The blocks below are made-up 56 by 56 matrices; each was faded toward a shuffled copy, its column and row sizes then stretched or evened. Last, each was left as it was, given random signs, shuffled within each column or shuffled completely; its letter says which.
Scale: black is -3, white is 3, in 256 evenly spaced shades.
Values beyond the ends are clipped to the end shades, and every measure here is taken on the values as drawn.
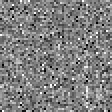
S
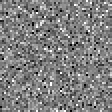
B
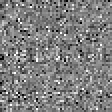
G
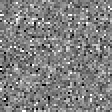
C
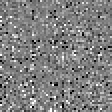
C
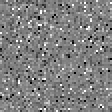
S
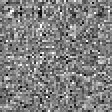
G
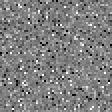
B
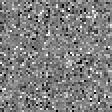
C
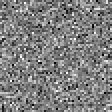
B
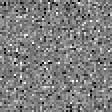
C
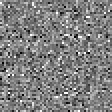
G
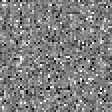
C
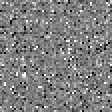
G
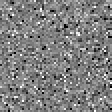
S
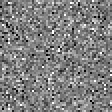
S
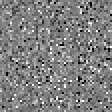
G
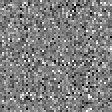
G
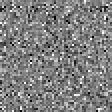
G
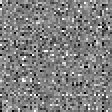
G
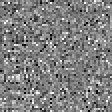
G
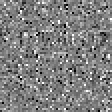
G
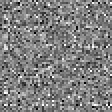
G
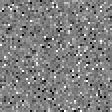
B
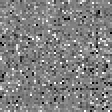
C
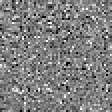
G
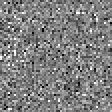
C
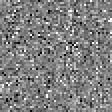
C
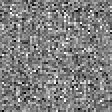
G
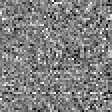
G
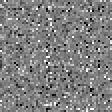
C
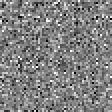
C
